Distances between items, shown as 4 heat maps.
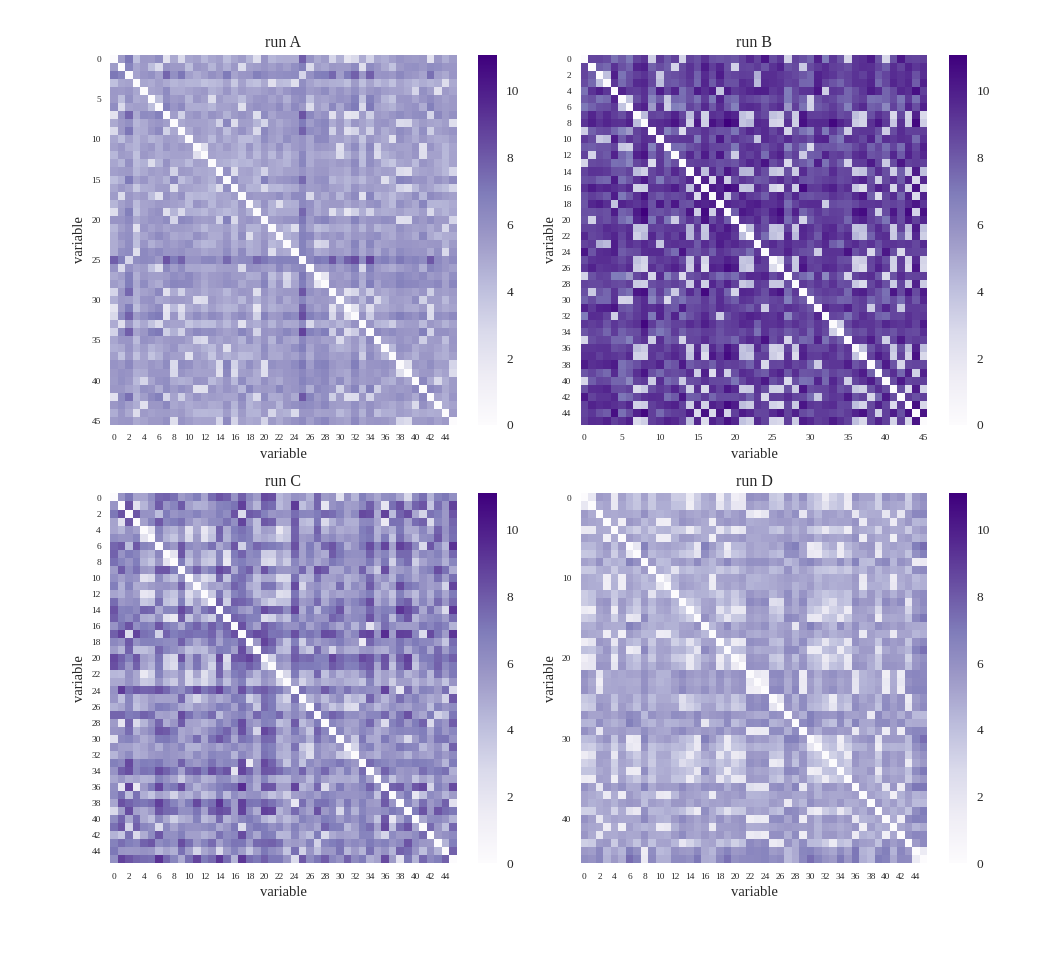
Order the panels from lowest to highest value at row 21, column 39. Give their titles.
run D, run A, run C, run B
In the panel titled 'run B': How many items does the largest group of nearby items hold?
14
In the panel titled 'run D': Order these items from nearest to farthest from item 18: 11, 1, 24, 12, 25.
1, 12, 25, 11, 24
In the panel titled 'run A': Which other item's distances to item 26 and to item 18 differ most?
22
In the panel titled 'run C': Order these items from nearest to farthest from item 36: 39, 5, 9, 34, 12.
12, 39, 5, 34, 9
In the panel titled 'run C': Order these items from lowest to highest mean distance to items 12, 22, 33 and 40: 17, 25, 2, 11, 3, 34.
25, 11, 3, 2, 34, 17
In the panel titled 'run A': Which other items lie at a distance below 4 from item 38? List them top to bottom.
8, 14, 16, 20, 39, 45
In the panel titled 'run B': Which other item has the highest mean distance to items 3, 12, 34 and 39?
8
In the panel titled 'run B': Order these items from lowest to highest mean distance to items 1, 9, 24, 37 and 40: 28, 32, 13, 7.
13, 28, 7, 32
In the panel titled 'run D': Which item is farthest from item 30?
45
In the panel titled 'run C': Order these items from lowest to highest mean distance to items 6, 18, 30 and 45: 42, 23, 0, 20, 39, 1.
23, 0, 39, 42, 1, 20
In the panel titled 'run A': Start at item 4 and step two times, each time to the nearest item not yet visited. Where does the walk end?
40
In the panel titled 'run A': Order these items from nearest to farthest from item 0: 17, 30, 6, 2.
30, 17, 6, 2
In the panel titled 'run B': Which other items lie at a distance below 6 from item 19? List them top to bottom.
15, 17, 39, 44
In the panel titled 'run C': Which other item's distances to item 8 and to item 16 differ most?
15
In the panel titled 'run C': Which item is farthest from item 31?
45
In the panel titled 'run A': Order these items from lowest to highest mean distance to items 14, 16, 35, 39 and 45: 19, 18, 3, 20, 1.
20, 3, 19, 18, 1
